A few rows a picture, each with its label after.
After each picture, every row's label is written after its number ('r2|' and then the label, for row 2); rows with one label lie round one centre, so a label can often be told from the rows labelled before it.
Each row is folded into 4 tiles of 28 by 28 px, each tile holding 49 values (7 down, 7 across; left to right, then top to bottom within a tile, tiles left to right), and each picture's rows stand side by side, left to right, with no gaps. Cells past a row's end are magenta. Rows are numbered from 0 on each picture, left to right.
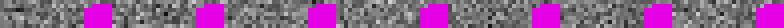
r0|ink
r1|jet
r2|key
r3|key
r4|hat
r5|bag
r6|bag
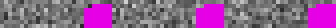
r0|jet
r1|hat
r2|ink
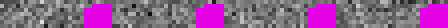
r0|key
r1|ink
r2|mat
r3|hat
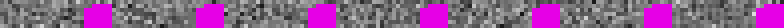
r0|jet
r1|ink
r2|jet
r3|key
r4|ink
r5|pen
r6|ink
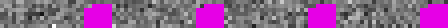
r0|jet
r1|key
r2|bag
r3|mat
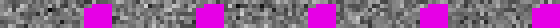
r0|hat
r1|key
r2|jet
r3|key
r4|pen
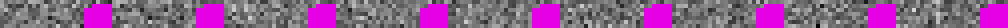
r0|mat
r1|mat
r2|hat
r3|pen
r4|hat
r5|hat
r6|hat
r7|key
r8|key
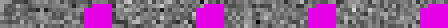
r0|key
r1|hat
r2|key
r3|pen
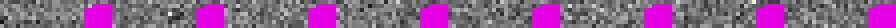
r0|pen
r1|jet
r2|ink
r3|bag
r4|jet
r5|pen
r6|jet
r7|key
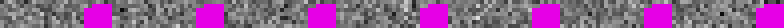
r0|key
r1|jet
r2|hat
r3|ink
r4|pen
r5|pen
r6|bag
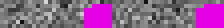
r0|ink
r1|pen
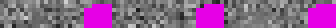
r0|ink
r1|jet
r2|hat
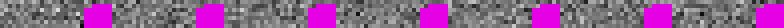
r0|mat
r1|key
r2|jet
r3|bag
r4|mat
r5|key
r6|mat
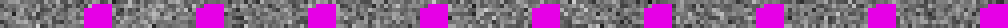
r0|hat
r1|bag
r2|pen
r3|key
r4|pen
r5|hat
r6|ink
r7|key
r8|mat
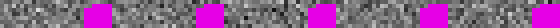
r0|pen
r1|bag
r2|hat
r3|bag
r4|ink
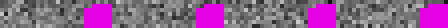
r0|bag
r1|jet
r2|bag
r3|key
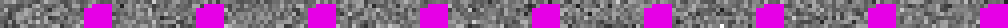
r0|mat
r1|key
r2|pen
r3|jet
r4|bag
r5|pen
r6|hat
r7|pen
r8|mat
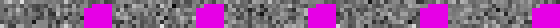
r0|jet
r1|hat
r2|jet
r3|pen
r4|hat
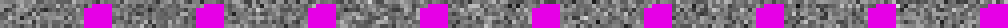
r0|hat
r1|pen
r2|pen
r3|ink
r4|hat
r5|pen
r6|ink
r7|jet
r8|key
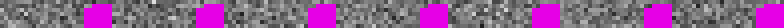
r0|bag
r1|key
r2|pen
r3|hat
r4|key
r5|jet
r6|pen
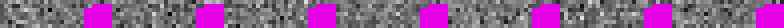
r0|hat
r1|key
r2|jet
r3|ink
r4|mat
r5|ink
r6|ink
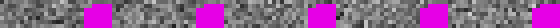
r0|jet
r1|key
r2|ink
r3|key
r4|ink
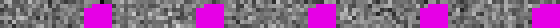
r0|ink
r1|jet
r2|hat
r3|hat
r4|key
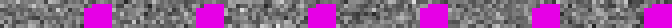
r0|mat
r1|key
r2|jet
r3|pen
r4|hat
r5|key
